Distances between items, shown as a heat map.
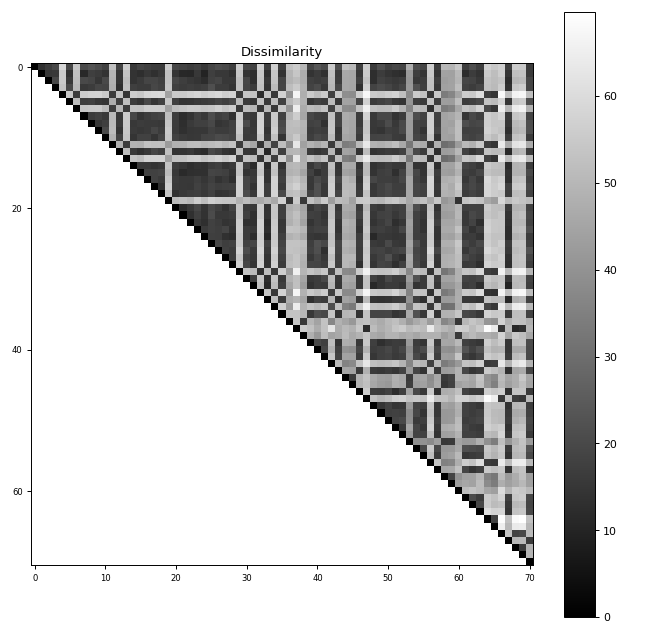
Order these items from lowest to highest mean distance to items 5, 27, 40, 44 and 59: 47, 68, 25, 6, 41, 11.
41, 25, 11, 6, 68, 47
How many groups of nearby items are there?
5
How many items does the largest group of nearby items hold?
46
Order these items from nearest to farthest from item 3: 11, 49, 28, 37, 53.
28, 49, 53, 11, 37
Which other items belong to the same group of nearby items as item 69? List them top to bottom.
37, 47, 66, 68
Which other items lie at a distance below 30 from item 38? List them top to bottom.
19, 36, 60
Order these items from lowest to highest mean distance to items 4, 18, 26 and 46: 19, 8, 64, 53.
8, 53, 64, 19
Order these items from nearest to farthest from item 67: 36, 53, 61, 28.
28, 61, 53, 36
